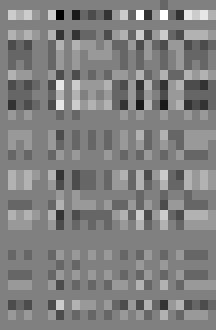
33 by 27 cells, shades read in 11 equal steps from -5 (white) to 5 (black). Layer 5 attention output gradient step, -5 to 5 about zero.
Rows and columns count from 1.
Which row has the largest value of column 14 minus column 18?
2
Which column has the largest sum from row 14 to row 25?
8
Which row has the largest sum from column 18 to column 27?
11
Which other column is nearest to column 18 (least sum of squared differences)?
21
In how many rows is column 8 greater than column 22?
13
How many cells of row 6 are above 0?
10
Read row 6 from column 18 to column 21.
1 -1 0 1
